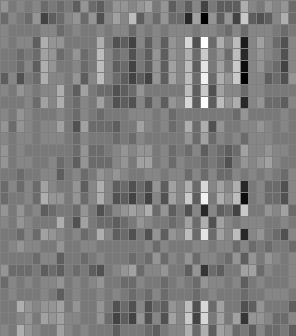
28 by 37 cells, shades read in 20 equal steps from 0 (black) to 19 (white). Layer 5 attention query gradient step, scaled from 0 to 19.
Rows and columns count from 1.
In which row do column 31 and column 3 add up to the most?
18
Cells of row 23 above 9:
12
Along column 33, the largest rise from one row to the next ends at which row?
3
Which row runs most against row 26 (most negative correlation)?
23
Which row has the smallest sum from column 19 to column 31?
2
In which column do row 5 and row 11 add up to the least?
31
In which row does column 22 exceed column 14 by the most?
27
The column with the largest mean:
26
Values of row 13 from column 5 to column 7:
9 9 9
